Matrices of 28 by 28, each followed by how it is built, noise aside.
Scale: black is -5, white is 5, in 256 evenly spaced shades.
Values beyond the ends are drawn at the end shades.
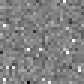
sparse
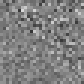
upper triangular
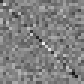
diagonal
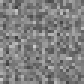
blocks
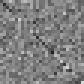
diagonal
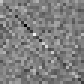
diagonal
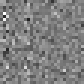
uneven columns
